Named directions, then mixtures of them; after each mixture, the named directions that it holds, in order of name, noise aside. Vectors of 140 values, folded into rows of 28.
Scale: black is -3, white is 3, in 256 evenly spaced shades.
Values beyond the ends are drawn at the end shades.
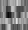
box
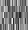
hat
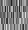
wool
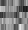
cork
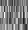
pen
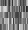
cork, hat, pen.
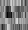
box.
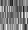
cork, pen, wool.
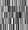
hat.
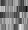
cork.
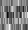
box, pen, wool.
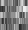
cork.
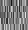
wool.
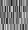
wool.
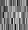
hat.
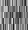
hat.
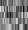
box, cork, pen.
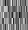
hat.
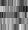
cork.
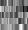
cork, pen.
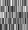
cork, hat, wool.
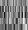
pen.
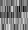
box, cork, wool.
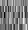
pen.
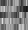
cork.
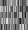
cork, wool.
